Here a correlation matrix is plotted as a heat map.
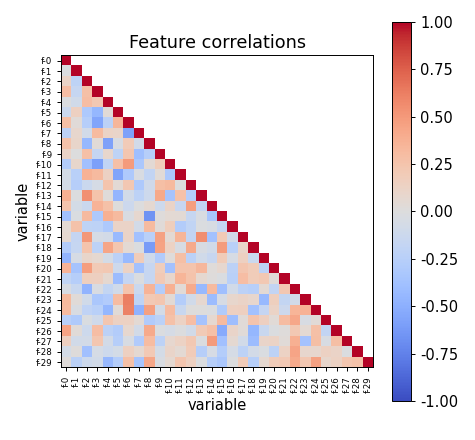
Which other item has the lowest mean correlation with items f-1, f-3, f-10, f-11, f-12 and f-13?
f-5
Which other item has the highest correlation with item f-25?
f-22
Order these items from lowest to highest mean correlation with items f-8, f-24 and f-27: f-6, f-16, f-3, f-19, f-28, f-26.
f-19, f-3, f-28, f-16, f-6, f-26
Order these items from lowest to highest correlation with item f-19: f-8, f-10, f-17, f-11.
f-8, f-10, f-17, f-11
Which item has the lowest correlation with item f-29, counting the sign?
f-4
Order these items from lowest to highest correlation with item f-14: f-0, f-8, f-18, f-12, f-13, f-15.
f-15, f-13, f-18, f-8, f-0, f-12
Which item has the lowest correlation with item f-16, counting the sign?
f-25
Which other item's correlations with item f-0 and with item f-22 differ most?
f-13
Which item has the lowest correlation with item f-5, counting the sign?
f-11
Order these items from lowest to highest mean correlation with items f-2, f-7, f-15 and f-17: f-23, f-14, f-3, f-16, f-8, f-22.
f-8, f-22, f-14, f-16, f-23, f-3
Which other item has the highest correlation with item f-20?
f-2
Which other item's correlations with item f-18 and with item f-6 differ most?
f-24
